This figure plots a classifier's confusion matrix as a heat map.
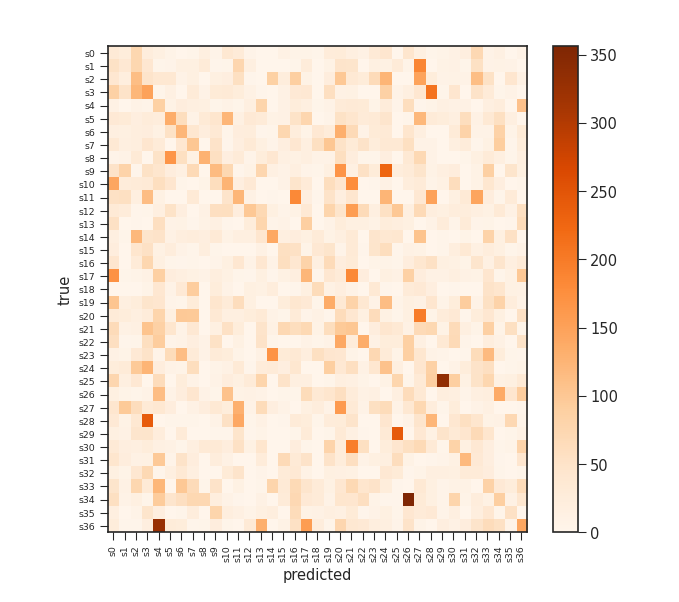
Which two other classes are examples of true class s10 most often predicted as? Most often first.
s21, s0
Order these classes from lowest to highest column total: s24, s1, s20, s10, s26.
s1, s10, s26, s24, s20
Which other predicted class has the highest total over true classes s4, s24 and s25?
s29
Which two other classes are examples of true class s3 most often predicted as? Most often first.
s28, s2
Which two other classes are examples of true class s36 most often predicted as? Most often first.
s4, s17
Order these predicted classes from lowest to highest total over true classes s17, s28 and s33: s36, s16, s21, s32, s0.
s32, s16, s36, s0, s21
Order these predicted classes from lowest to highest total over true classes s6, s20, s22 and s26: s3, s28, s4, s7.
s28, s3, s7, s4
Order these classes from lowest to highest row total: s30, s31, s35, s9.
s35, s31, s30, s9
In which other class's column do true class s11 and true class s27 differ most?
s16
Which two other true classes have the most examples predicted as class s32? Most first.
s11, s2
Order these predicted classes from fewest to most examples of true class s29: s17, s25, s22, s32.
s22, s17, s32, s25
